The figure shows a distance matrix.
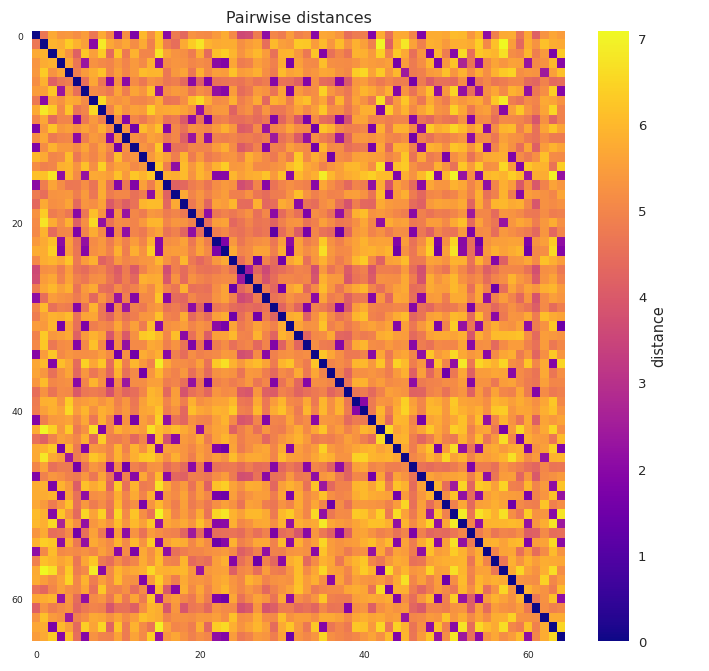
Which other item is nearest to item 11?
46
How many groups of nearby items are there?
14
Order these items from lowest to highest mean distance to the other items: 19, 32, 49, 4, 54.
19, 49, 54, 32, 4
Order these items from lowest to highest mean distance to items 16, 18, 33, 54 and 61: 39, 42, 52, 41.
41, 52, 39, 42
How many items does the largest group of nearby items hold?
12
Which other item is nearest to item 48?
2
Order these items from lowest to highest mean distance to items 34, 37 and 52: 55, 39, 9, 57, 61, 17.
9, 55, 61, 17, 39, 57
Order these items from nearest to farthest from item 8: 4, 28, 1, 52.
28, 52, 4, 1
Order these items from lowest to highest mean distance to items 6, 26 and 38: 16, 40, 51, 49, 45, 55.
49, 16, 55, 40, 45, 51
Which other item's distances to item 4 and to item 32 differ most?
18
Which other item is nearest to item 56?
27
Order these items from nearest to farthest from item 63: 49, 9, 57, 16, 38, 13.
9, 38, 13, 16, 49, 57
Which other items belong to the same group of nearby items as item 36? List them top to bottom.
13, 50, 58
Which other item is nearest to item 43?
59
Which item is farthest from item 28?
15
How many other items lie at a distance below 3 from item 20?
3
